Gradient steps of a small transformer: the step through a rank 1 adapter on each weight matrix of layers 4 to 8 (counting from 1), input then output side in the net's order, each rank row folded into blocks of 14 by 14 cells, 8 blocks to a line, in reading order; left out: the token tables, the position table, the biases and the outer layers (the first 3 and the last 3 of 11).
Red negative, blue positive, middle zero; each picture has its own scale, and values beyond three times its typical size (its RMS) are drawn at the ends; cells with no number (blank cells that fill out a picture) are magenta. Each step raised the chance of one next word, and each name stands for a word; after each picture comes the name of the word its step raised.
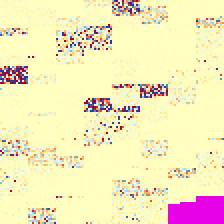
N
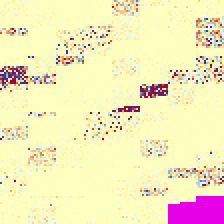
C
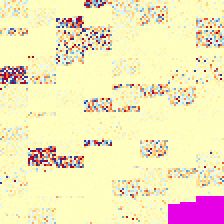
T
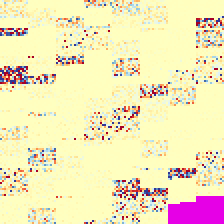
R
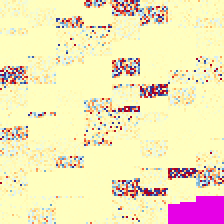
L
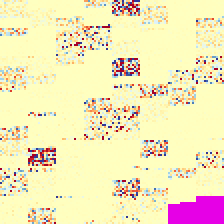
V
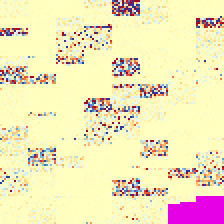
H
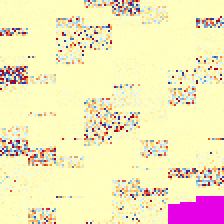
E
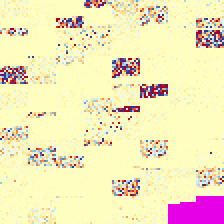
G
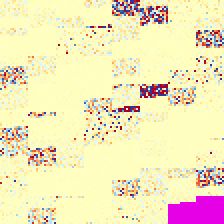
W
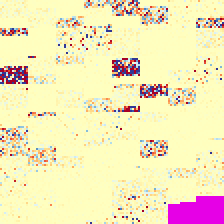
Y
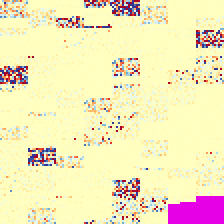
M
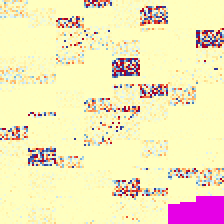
G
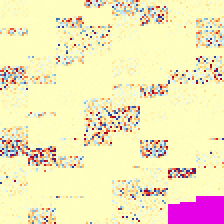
E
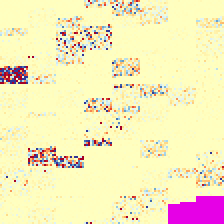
T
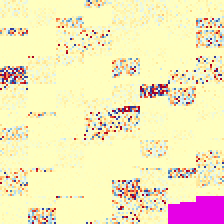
R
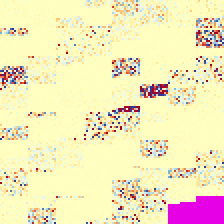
R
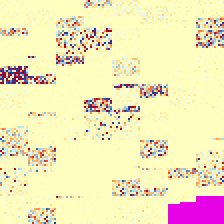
N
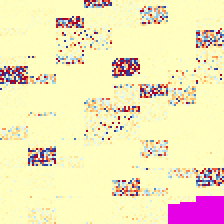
G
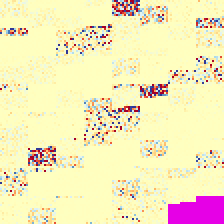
V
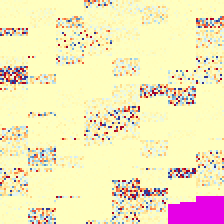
R
